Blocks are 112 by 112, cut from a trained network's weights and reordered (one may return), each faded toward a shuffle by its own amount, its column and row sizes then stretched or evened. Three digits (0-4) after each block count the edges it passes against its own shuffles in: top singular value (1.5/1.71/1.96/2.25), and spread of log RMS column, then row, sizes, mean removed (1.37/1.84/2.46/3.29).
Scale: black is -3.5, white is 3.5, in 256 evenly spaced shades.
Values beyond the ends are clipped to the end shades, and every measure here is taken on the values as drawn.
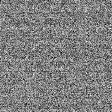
0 2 0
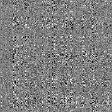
2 4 3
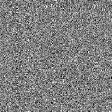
2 2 1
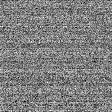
2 0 2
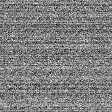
4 1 1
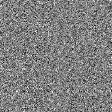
2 2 0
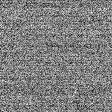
1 1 0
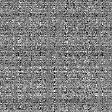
4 4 1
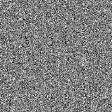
0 2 1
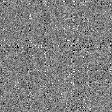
1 2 2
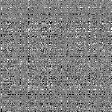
2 4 4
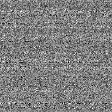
0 2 3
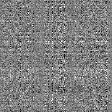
2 4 1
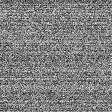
3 0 0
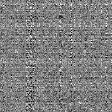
3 4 2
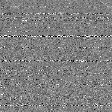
3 0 4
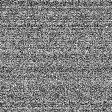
3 0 1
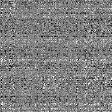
3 4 3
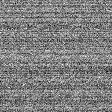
4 0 1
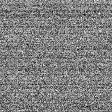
2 1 1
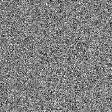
0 2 1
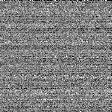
4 2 3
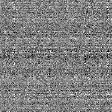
3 3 3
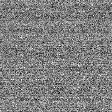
1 2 2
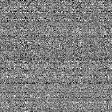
2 3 3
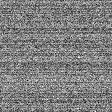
4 0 0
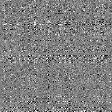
1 3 4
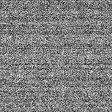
2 2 0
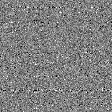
1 0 2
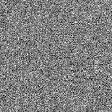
3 1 1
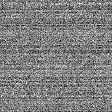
4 2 2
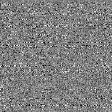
0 1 4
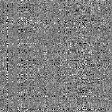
3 4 3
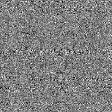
0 1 3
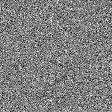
0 1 1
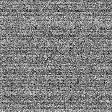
4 2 0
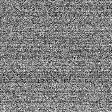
3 2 0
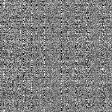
2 4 0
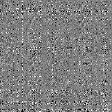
1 4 4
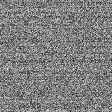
0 1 0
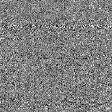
1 2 3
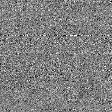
0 1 3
